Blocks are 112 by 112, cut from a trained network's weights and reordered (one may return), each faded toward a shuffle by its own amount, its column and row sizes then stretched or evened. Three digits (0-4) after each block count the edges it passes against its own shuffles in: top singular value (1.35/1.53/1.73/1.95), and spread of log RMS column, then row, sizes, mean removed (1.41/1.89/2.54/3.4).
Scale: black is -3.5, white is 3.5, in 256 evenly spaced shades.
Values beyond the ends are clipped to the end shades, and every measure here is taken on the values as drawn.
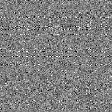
4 2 3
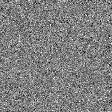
1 0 1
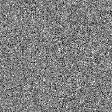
2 1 0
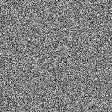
2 0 0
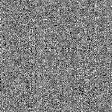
1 2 1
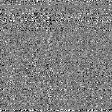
2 2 4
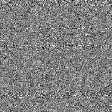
4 0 3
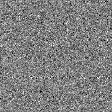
3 0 2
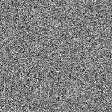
2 1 0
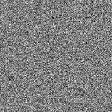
4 1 0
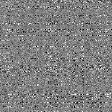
0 3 4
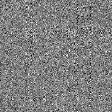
2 3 1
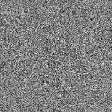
3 1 1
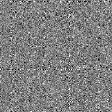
2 3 2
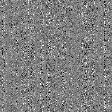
0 4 0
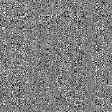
1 4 2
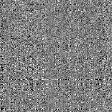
2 3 3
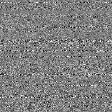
1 0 4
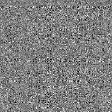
3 3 3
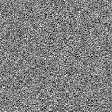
4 1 1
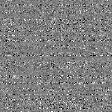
1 2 4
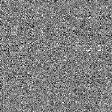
3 3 2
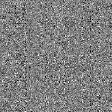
1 3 2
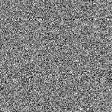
3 0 2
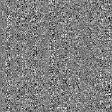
2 4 1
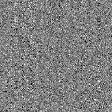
3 2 0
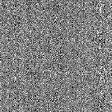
2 3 1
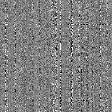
3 4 1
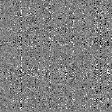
1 4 3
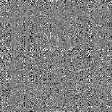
3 4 3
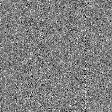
1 2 0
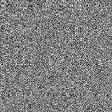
4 1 2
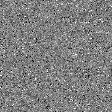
0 1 2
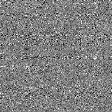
3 1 3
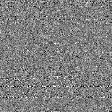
3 1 3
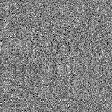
3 0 0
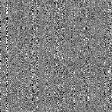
4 4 1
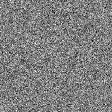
1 0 1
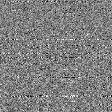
4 0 3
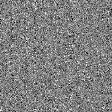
2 2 0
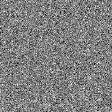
2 2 1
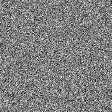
0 1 1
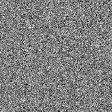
1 1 1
